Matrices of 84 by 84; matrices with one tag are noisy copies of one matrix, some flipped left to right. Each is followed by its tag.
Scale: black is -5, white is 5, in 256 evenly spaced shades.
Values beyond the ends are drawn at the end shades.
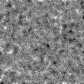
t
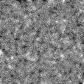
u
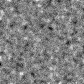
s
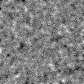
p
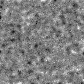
t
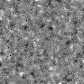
s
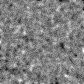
p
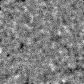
p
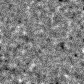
p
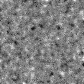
s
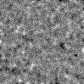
p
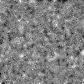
u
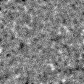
p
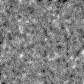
u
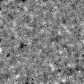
p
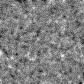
u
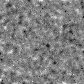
t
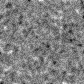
t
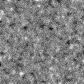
s
